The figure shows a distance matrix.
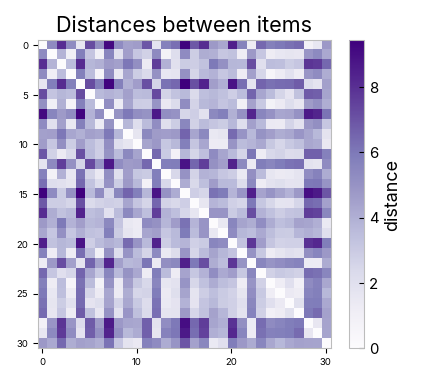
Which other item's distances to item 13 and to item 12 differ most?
20
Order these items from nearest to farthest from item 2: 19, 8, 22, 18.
8, 19, 18, 22
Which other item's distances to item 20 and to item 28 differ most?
0
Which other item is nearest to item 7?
17
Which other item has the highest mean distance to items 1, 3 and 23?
4
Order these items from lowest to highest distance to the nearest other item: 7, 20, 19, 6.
6, 19, 7, 20
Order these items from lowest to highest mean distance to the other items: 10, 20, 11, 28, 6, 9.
6, 10, 11, 9, 20, 28
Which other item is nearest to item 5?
26
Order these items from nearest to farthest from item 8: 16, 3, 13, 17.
3, 13, 16, 17
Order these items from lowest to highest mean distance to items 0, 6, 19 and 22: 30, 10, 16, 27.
10, 30, 27, 16
